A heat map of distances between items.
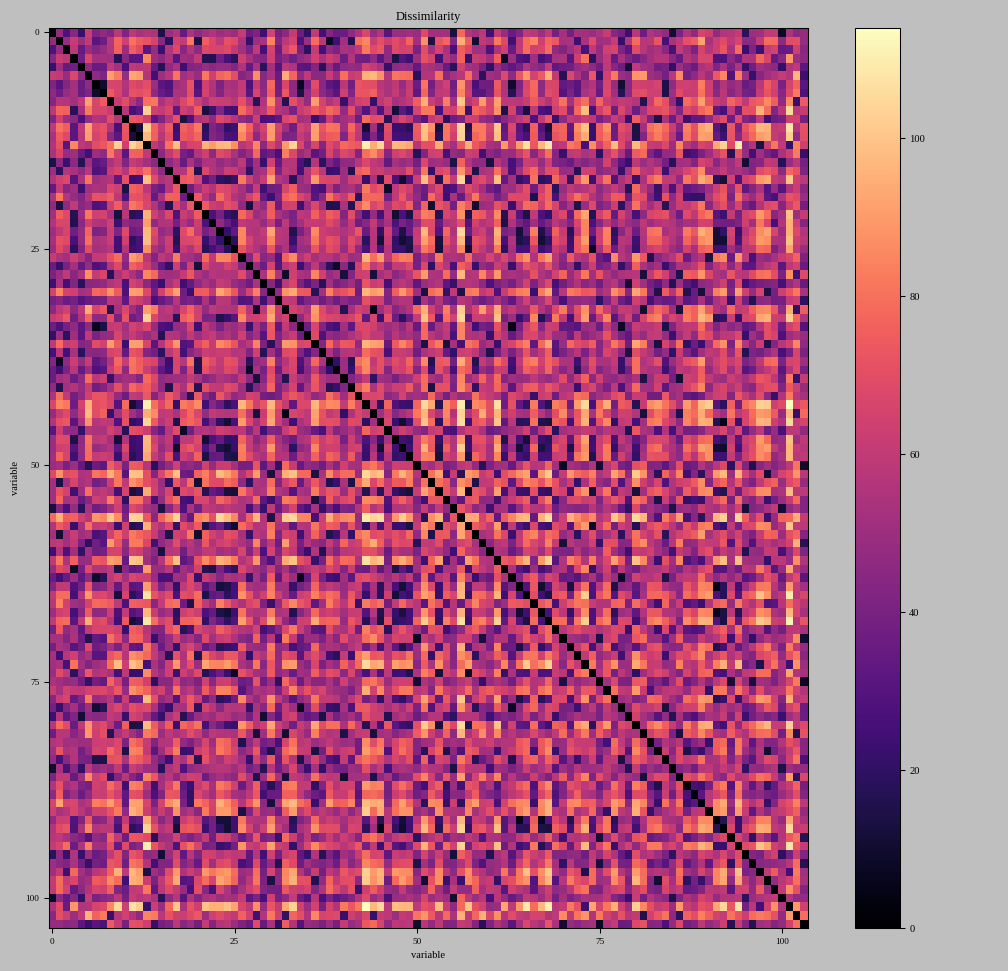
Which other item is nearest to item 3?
62
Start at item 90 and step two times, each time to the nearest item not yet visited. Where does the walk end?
82
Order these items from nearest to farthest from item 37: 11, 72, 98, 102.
98, 72, 102, 11
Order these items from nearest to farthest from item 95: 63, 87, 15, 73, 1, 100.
15, 100, 63, 73, 1, 87
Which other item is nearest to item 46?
18
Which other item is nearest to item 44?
32
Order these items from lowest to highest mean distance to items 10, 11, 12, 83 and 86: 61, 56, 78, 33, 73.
33, 78, 61, 56, 73
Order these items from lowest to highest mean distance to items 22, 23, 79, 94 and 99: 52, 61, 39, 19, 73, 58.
19, 39, 58, 52, 61, 73
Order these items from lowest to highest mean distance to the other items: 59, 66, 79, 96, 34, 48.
79, 34, 96, 48, 59, 66
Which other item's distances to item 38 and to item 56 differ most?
1
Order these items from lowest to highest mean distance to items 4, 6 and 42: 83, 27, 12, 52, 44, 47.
27, 83, 47, 52, 12, 44
